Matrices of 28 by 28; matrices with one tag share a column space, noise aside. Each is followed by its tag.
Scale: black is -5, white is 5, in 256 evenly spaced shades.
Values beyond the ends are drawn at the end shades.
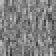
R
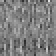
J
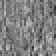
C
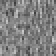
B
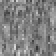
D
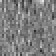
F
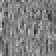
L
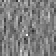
L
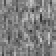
R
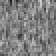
F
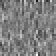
F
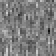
L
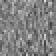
F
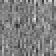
J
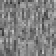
L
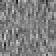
F
